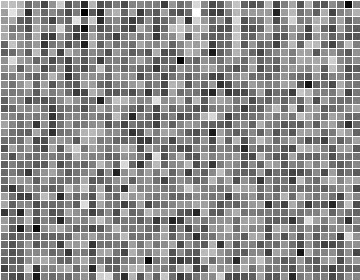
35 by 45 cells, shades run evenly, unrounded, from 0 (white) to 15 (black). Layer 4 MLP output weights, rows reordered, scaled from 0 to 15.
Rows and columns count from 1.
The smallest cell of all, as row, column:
2, 25
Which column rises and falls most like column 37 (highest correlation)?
30
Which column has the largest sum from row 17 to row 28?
8
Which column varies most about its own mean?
11
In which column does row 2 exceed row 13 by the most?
20
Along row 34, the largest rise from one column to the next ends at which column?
5
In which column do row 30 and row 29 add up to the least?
44
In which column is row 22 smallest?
28
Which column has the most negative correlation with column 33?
19
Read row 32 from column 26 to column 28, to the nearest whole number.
4 4 6
